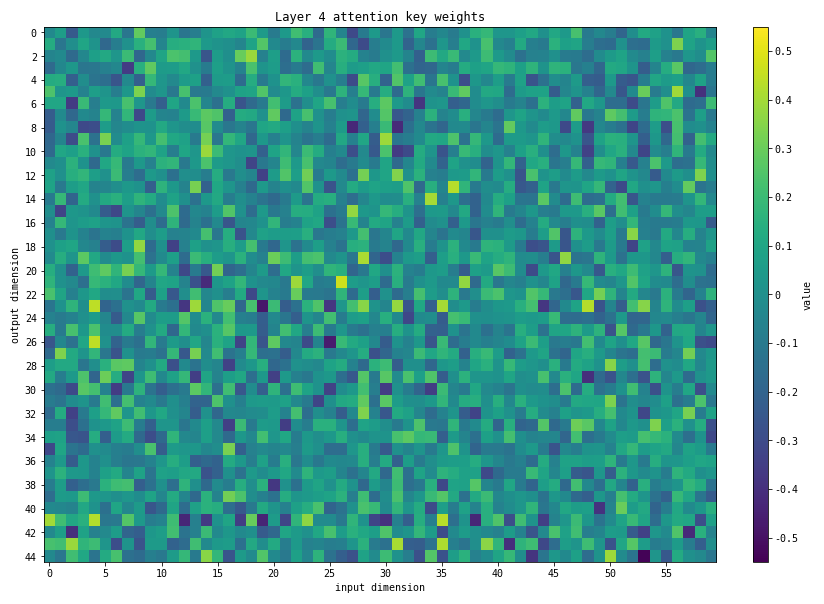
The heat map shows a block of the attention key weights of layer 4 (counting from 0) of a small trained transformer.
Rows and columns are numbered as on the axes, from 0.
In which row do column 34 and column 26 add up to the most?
21
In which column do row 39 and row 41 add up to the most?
35
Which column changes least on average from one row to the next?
42
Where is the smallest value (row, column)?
44, 53
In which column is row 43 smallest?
41
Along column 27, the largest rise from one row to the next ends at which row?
15
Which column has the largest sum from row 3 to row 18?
30
